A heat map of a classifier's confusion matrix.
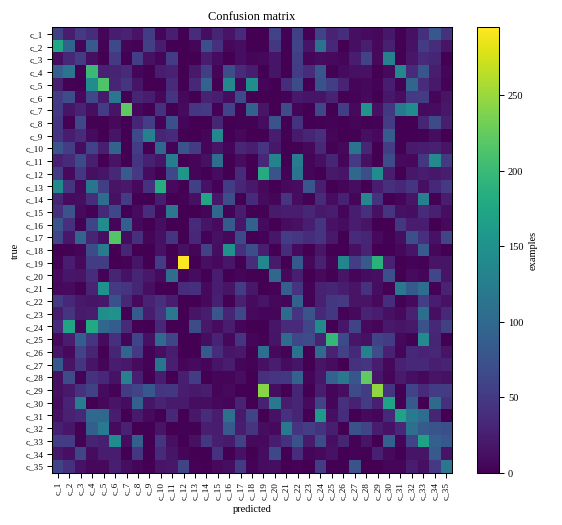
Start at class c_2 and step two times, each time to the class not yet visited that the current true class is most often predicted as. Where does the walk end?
c_34
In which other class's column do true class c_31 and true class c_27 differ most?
c_24
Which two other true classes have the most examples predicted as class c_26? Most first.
c_19, c_28
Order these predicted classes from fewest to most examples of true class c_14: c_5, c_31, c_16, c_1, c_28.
c_31, c_1, c_16, c_5, c_28
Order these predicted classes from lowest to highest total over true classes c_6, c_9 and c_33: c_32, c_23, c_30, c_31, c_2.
c_31, c_23, c_32, c_2, c_30
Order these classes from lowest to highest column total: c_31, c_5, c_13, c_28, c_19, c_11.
c_13, c_31, c_19, c_11, c_28, c_5
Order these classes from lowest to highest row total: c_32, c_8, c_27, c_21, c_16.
c_8, c_27, c_16, c_21, c_32
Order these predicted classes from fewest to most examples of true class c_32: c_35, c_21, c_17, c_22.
c_17, c_22, c_35, c_21
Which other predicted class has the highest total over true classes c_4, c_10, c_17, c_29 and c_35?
c_6
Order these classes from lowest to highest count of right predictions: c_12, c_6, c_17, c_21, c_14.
c_17, c_21, c_6, c_12, c_14
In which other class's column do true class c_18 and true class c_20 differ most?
c_16
